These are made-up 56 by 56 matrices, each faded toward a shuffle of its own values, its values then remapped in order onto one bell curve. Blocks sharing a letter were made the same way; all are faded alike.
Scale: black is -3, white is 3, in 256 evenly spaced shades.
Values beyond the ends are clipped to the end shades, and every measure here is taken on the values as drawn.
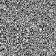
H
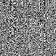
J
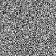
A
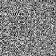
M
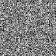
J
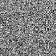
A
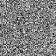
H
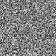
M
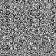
M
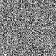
M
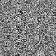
J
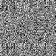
H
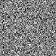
A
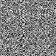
J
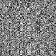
M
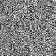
M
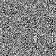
A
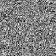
A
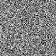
M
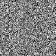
J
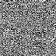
H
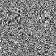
M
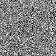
J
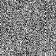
J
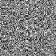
M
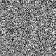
A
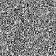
J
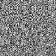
M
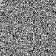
A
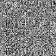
J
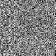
A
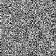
J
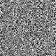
J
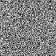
M
